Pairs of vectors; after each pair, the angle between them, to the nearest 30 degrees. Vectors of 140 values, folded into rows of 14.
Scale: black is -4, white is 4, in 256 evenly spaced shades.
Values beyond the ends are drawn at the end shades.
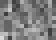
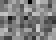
90 degrees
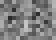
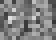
150 degrees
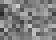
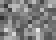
60 degrees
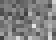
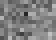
60 degrees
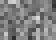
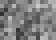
120 degrees
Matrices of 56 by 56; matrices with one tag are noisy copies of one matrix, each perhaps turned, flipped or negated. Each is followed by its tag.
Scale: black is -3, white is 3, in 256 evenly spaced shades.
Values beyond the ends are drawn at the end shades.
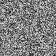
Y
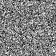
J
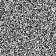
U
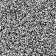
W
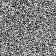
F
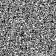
J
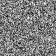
Y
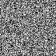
Y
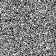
W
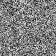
F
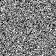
U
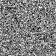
Y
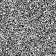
F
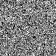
U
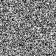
Y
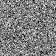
U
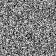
Y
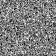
Y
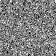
F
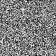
W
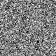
U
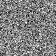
F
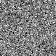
F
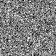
Y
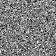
U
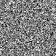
U
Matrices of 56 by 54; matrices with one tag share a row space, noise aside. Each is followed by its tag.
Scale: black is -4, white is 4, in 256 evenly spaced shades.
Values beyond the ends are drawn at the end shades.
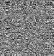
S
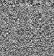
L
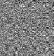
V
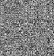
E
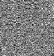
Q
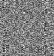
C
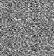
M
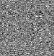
L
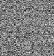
Q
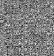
E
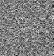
V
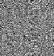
M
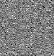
L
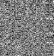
S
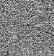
L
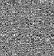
L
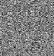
M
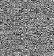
E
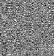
Q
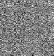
Q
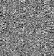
C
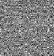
E
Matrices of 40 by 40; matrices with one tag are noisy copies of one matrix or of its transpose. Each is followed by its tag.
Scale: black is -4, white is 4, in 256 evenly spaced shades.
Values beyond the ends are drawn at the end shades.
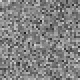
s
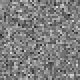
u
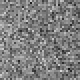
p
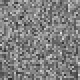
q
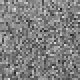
p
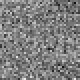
q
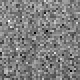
p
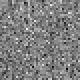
s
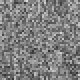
q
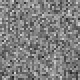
q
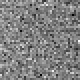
p
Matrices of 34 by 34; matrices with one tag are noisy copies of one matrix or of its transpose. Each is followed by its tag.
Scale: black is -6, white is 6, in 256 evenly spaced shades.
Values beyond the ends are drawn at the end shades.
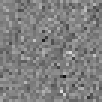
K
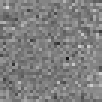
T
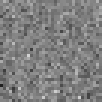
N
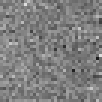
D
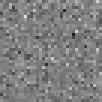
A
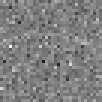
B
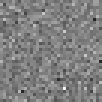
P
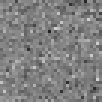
N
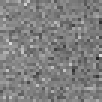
D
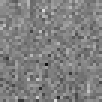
D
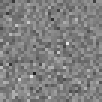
A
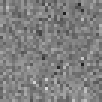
T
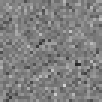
K
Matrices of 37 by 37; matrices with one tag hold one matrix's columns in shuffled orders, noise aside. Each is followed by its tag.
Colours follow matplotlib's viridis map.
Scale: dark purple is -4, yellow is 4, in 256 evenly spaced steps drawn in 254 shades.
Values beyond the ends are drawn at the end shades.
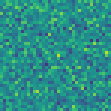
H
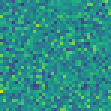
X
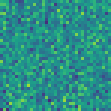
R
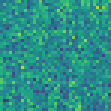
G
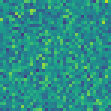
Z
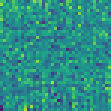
G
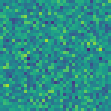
X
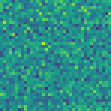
H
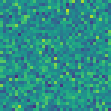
Z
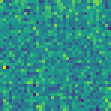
G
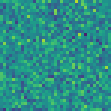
Z
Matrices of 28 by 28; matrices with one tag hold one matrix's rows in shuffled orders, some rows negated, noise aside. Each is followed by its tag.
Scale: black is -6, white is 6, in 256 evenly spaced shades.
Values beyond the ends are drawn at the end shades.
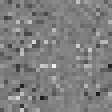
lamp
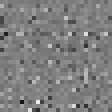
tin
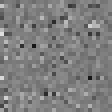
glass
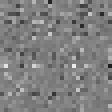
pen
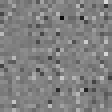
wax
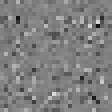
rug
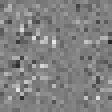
lamp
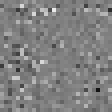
lamp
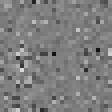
lamp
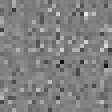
wax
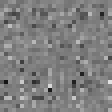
pen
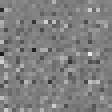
glass
